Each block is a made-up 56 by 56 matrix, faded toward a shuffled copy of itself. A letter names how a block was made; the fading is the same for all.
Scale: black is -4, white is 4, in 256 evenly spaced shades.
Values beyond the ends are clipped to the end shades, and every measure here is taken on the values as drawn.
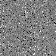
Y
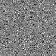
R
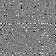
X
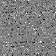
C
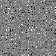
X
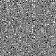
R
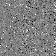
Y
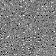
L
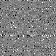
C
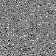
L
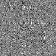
R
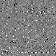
C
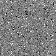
Y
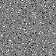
C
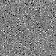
L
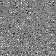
L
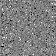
Y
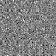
R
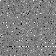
C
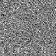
R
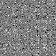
L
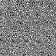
R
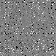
X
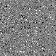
L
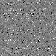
C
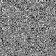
R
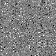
L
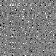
C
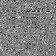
C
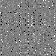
X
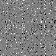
X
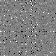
X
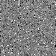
Y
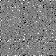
X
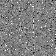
Y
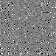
X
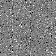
Y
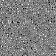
C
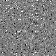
L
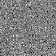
R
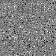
L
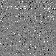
C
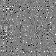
X
